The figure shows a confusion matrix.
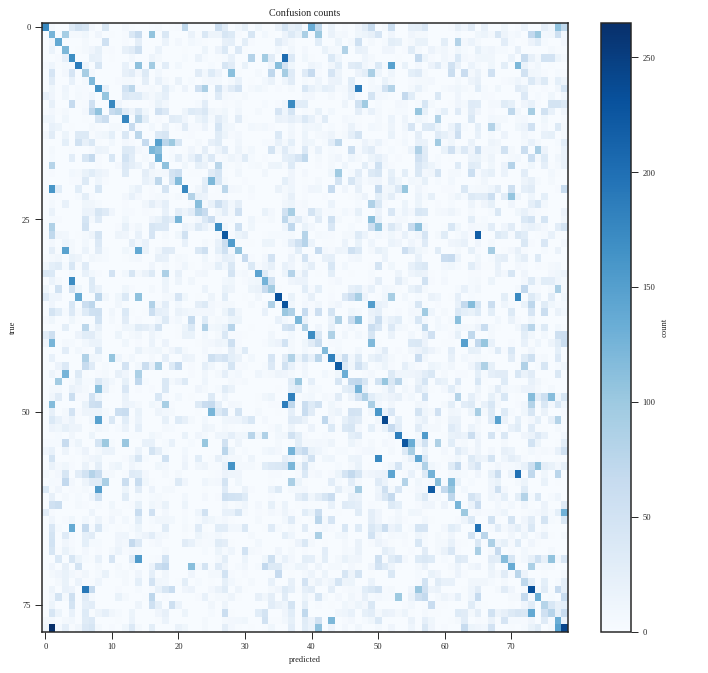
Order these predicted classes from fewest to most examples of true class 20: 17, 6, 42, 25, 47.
42, 47, 6, 17, 25
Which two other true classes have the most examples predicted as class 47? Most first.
8, 38
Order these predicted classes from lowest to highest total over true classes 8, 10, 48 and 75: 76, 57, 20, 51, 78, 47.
20, 51, 57, 78, 76, 47
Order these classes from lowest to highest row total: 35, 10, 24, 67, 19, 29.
67, 19, 24, 10, 29, 35
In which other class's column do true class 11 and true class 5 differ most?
52
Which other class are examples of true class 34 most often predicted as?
77
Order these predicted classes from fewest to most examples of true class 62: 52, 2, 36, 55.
55, 36, 52, 2
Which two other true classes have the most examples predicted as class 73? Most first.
76, 48
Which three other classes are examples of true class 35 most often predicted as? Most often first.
71, 5, 14
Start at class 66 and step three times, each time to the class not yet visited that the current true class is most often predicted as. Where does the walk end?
78
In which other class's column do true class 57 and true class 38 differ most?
28
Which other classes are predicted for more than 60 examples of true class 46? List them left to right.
2, 14, 38, 47, 51, 53
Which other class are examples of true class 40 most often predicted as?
43
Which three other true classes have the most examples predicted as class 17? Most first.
15, 16, 44
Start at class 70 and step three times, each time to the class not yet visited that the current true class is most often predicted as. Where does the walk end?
13
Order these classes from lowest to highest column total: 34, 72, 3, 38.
38, 34, 3, 72
